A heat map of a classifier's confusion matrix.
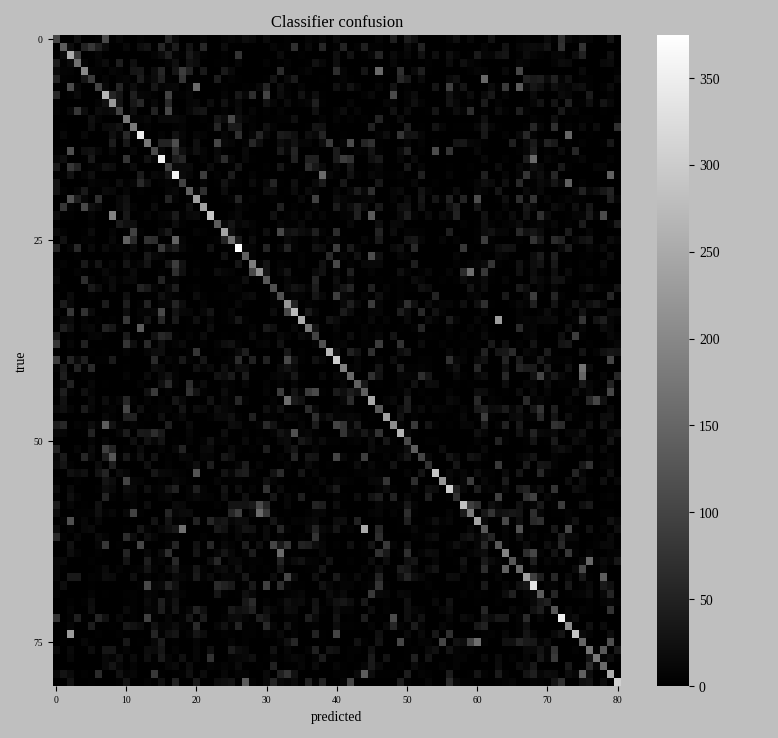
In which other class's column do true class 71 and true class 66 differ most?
64
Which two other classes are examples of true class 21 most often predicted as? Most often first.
4, 1
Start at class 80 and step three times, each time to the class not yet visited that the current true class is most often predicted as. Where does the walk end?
33
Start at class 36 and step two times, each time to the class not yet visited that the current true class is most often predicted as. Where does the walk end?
73
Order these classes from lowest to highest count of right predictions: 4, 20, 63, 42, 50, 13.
50, 63, 42, 13, 4, 20
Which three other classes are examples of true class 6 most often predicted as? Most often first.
20, 66, 2
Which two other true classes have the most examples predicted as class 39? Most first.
13, 27
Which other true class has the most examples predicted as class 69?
42
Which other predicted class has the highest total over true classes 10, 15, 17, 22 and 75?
79
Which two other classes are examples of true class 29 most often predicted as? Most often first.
59, 28
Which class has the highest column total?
68
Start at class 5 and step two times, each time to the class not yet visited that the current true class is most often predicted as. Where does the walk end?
44
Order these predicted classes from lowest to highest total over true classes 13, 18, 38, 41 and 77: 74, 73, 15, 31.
74, 31, 15, 73
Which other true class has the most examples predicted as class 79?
17
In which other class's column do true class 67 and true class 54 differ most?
78
